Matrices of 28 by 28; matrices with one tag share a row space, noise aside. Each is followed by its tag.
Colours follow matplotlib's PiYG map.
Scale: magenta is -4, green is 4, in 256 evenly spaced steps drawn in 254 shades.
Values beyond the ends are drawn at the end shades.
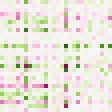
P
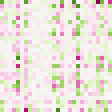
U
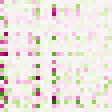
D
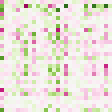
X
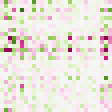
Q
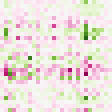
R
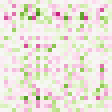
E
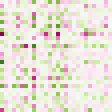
X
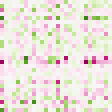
X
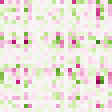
U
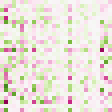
Q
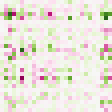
Q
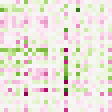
P
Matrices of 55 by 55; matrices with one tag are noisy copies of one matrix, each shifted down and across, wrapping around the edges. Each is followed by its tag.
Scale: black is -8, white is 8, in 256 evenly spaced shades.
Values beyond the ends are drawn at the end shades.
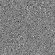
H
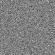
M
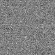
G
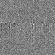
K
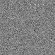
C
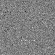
C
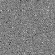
C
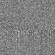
K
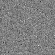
M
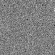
H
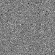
C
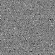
G
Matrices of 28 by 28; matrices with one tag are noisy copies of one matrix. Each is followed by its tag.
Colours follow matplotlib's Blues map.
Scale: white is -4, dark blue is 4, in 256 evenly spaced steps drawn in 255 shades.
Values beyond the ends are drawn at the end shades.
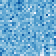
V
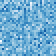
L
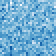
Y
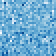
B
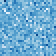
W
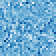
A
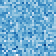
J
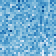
V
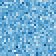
J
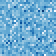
A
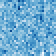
V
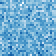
Y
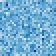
W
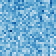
V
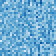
L
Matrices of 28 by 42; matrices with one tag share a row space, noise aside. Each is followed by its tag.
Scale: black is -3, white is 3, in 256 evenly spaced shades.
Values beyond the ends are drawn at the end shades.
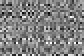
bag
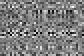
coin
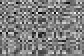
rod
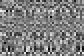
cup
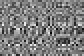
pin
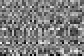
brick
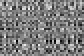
bag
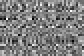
coin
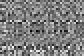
cup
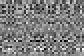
cup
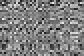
brick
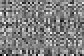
bag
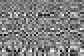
brick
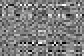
rod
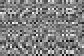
coin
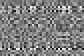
pin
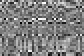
rod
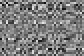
rod
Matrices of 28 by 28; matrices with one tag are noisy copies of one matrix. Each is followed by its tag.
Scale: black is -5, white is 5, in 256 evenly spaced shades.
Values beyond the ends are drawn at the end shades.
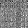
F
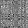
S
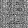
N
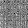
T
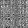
S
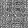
N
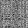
S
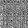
T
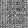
N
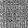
T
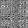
S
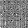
T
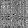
S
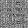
N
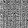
T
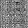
N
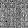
F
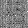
N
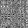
S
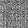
T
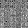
F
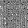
T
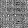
N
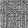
T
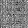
N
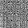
T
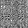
S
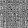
T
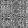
S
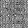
N
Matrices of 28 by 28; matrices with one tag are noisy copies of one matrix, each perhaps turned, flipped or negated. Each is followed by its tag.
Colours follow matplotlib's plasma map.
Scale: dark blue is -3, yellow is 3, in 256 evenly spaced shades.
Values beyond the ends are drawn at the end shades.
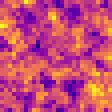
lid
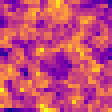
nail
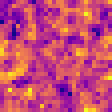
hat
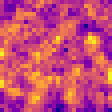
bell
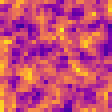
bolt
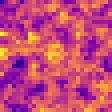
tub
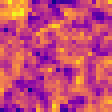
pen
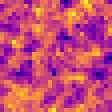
lid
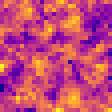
lid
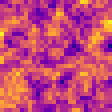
lid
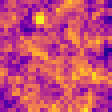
bell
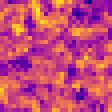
hat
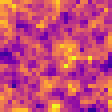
nail
